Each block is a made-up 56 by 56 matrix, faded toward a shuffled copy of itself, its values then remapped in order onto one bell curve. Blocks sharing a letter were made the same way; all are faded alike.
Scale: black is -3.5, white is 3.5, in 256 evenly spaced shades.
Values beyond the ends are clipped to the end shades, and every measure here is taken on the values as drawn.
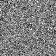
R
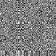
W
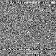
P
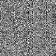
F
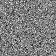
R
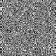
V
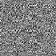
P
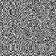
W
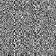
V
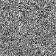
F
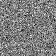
R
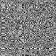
P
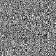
F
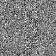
F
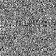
P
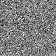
R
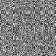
W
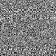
P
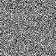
F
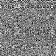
P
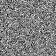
R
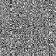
F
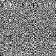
V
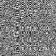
W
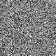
F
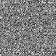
P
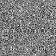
P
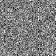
F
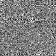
P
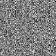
F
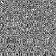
V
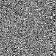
F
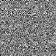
P
